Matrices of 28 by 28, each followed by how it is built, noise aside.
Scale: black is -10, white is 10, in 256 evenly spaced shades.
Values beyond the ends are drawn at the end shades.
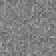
noise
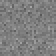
repeating columns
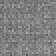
blocks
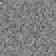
noise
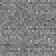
blocks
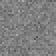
noise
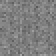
blocks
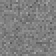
noise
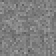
repeating columns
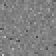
sparse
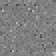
sparse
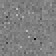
sparse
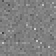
sparse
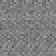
repeating columns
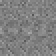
repeating columns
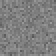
repeating columns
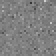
sparse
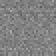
repeating columns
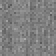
blocks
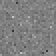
sparse
